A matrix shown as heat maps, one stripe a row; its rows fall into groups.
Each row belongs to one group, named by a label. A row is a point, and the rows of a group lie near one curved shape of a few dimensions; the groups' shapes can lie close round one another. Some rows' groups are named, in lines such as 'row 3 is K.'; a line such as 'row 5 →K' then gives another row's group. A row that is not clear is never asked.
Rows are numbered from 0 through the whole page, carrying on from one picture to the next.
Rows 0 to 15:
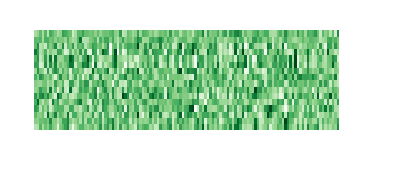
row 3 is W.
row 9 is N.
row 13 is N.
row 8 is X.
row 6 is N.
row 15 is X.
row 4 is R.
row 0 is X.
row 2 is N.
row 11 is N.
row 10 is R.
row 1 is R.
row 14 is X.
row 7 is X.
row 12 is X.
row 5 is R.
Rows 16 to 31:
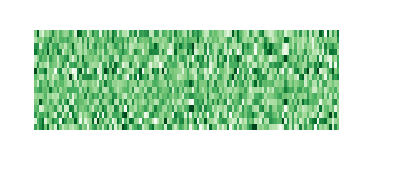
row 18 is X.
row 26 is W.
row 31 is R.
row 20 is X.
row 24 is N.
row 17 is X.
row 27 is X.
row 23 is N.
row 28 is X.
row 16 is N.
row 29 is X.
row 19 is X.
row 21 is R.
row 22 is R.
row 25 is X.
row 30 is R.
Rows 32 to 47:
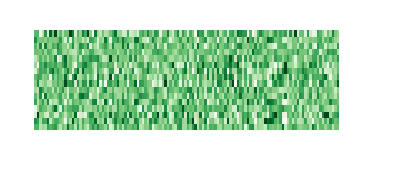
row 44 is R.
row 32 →R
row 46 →X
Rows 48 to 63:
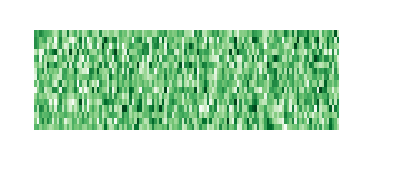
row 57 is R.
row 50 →W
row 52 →R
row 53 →N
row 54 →R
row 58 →R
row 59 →R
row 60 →R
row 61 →X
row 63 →X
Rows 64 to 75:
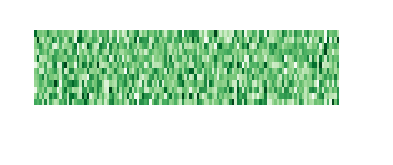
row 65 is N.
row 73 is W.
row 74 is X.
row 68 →N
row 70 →X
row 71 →R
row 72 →R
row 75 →N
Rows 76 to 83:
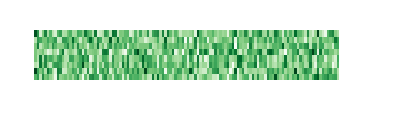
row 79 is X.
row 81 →R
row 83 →R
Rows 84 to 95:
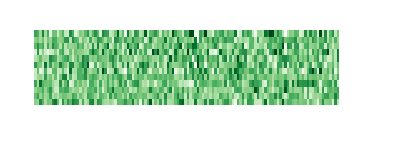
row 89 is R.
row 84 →X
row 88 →X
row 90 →X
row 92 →X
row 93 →X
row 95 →R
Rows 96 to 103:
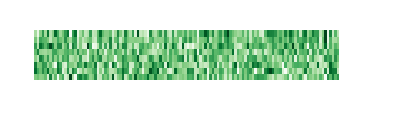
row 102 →X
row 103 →N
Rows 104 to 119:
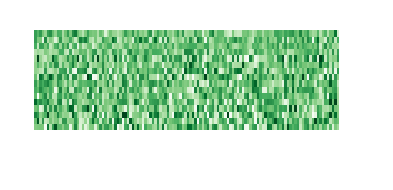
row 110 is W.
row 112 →R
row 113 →X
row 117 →X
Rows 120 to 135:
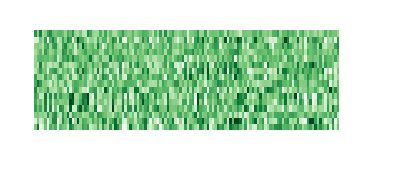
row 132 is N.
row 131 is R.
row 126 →X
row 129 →X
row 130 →R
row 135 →R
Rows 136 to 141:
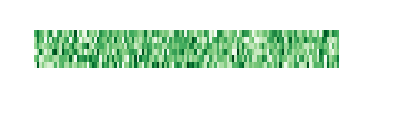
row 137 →N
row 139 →R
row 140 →N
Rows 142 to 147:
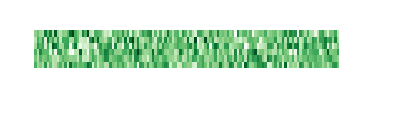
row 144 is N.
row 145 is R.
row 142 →R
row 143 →R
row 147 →N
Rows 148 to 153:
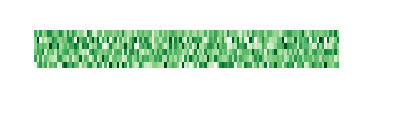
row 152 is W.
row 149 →N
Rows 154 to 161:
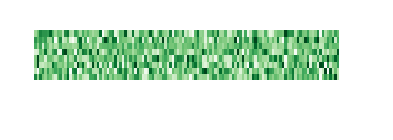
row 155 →R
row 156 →R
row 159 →N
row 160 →N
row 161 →X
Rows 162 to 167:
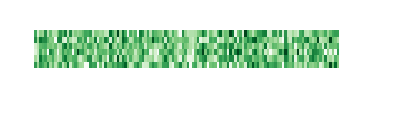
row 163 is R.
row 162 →N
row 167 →X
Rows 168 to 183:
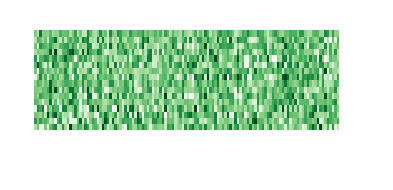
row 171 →R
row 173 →N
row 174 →N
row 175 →X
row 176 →X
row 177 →R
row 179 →R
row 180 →R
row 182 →R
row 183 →X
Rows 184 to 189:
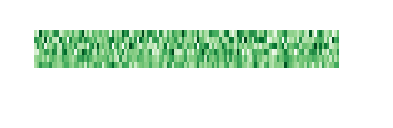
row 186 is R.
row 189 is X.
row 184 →R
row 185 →N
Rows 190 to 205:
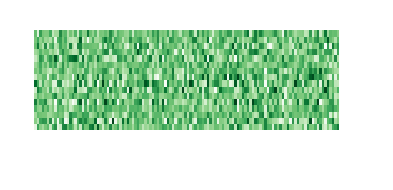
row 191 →R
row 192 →N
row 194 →R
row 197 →X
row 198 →W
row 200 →X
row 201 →R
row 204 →N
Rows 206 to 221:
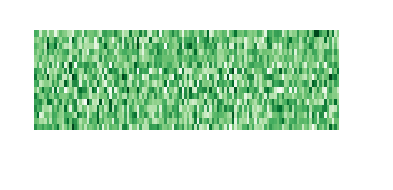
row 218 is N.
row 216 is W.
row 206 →R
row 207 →N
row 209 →R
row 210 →N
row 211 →N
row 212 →N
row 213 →X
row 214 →N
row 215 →N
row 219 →N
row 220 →N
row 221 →X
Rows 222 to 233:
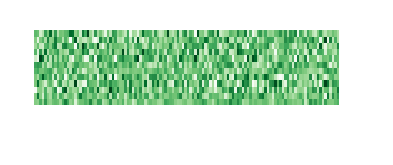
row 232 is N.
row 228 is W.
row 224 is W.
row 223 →N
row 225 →R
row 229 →N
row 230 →W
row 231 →W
